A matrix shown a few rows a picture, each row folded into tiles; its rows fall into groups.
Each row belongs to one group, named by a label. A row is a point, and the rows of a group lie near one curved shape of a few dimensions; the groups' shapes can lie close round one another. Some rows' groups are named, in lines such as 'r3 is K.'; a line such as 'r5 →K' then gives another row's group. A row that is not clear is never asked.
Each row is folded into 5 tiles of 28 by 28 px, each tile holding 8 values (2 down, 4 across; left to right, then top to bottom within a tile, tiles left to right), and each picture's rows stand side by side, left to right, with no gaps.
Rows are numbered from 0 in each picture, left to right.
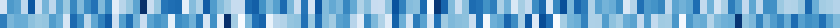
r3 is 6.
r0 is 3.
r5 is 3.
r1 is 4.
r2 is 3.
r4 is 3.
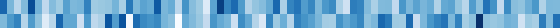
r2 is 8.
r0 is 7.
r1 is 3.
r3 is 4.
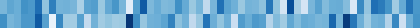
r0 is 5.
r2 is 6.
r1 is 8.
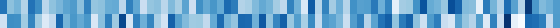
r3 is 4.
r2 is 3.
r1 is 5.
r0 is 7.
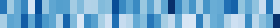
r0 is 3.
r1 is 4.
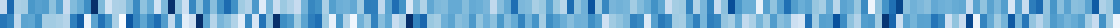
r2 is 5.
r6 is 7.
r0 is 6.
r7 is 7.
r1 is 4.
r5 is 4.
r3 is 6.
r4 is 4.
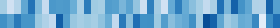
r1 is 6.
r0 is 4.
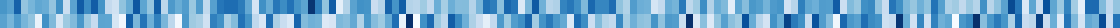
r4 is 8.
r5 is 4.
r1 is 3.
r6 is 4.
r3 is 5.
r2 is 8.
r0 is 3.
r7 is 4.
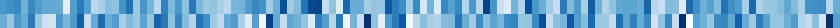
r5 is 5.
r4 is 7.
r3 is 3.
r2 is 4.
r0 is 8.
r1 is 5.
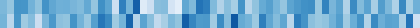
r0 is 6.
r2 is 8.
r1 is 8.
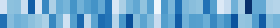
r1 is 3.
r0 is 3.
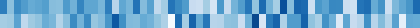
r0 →4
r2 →3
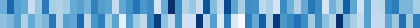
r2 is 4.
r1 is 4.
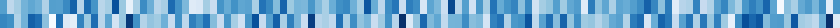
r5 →8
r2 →7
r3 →3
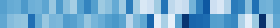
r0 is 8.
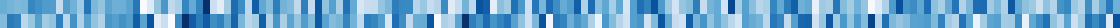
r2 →3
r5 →3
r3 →8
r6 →7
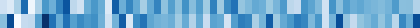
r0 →8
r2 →4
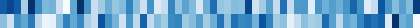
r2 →4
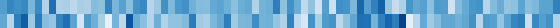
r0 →5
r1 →4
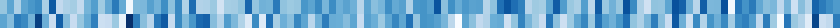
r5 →3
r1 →5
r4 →3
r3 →3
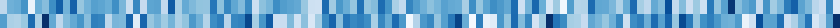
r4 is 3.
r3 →5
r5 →4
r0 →7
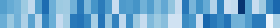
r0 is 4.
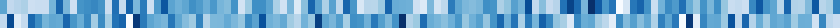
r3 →3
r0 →8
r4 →8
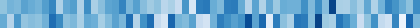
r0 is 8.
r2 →5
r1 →5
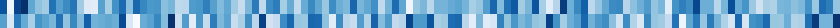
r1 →7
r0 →6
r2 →5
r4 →3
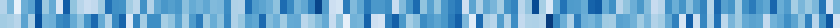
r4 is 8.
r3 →5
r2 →4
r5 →6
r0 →3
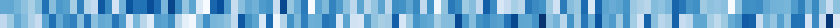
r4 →3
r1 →8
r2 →3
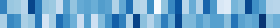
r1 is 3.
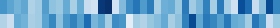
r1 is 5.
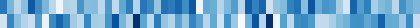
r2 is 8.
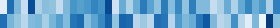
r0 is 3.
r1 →5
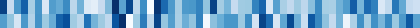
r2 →5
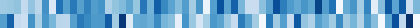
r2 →8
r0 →5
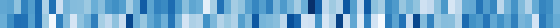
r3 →8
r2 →4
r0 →5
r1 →8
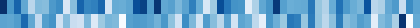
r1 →3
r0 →3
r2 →7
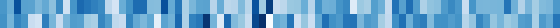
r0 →3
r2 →8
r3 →4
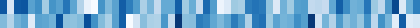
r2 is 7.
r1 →3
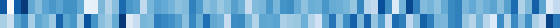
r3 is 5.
